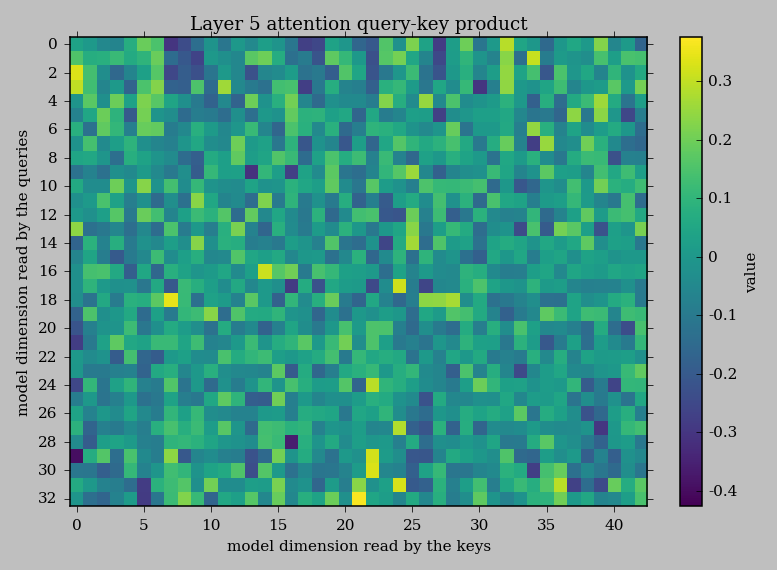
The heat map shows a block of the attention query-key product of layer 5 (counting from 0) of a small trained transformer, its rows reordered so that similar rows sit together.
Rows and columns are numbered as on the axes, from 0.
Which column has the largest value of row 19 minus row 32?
10
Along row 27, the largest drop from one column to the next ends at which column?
25
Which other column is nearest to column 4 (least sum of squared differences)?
23
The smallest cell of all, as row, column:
29, 0
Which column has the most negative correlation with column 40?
4
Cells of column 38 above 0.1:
6
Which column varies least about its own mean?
31
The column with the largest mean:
15
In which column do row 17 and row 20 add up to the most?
24
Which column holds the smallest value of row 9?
13
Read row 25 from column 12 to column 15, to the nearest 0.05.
0.1 -0.2 -0.2 0.2
